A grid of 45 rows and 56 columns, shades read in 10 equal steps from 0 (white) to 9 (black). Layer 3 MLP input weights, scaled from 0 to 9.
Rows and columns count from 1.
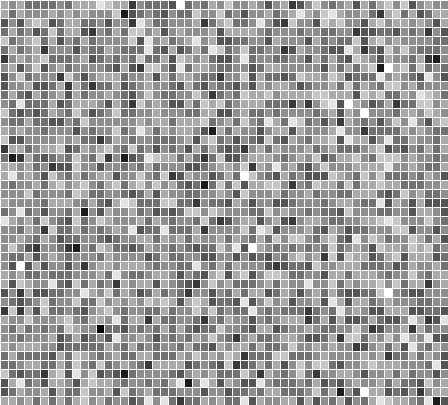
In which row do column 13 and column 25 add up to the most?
37
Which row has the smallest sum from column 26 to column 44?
11
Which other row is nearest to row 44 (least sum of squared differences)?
17
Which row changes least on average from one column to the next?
22
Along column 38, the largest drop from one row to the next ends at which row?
2
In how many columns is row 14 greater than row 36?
24
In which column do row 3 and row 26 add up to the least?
33
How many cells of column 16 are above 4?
22
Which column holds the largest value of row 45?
55
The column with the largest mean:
9
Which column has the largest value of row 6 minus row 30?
3
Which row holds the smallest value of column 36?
40
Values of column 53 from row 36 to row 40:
3 3 4 4 5
